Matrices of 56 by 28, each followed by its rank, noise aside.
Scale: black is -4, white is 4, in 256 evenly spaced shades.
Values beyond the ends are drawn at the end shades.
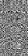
four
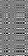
one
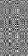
two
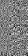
six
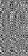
three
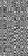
three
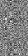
six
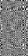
three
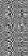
three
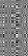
two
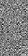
six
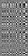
one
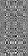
two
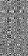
three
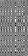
two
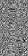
six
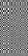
one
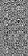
six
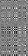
one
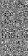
six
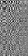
two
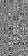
four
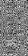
six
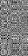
three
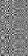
three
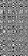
three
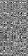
four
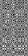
three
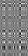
one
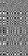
one
